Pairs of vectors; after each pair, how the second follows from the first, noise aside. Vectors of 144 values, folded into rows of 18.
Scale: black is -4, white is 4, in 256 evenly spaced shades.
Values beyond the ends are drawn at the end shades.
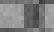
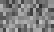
shuffled.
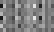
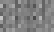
negated, shrunk.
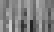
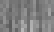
negated, shrunk.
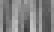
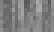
reversed, shrunk.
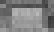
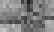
wrapped around.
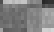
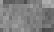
negated, shrunk.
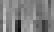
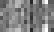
wrapped around, negated.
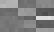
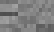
reversed, negated, shrunk.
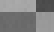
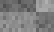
negated, shrunk.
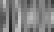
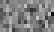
shuffled.
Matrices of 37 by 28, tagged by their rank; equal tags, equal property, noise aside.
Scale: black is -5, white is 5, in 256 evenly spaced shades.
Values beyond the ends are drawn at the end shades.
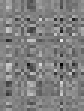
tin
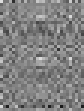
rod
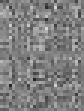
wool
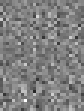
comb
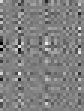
tin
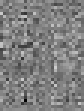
comb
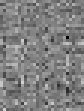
comb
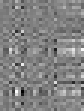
tin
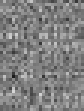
wool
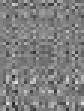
rod
